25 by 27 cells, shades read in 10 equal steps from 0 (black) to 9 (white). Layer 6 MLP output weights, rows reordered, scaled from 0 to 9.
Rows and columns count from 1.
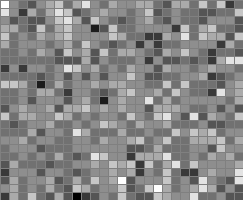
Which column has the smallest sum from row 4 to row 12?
18
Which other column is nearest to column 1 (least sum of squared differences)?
7
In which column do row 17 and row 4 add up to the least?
11
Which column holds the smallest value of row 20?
15
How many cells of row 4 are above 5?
9
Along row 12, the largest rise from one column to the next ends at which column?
25
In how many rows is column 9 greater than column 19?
8
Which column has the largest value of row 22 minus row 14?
27
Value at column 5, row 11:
1
